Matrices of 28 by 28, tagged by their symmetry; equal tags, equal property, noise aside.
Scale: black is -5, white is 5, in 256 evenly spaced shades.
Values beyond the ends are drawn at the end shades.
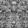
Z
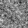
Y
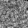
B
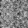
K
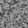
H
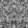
Z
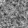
H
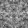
Z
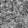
Y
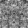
Z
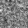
Y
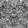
Z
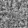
Y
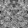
Z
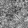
H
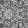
K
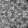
K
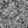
H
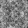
K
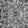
K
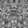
Z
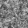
Y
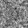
K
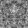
Z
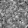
H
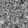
Y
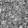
B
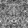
Z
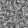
Y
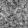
Y
